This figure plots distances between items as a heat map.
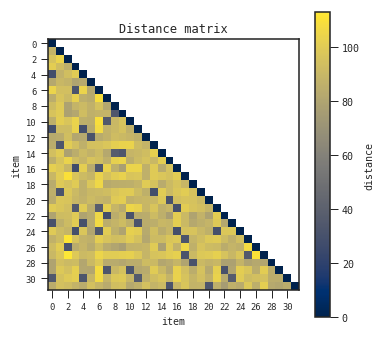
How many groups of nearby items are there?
10
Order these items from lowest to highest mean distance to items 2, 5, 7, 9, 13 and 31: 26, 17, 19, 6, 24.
26, 19, 24, 6, 17
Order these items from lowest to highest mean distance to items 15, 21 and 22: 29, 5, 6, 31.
31, 29, 6, 5
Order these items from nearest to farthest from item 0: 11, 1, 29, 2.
11, 29, 1, 2
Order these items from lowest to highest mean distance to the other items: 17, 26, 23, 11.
23, 11, 26, 17
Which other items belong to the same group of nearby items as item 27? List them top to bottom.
17, 25
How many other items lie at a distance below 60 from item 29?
3
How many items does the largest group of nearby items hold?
5
